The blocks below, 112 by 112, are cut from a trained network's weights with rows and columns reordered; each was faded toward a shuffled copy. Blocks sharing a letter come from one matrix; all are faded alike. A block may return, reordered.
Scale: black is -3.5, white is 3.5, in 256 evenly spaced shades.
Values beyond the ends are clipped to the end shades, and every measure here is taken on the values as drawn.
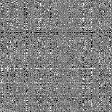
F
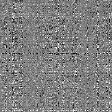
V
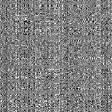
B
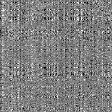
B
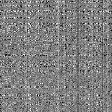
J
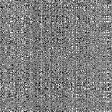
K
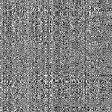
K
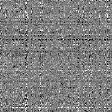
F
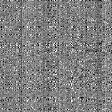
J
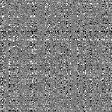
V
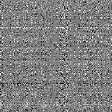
F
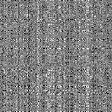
B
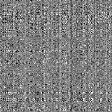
K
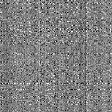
J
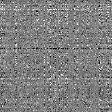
V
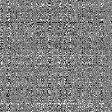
F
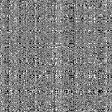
B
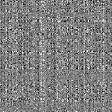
B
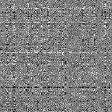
F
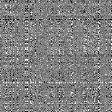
V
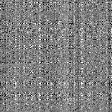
B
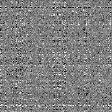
V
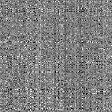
J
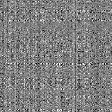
K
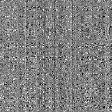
J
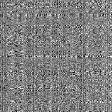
K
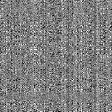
K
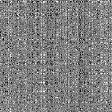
B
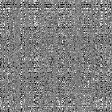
F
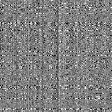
J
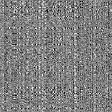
B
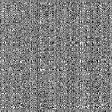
K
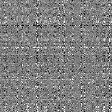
V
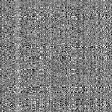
K
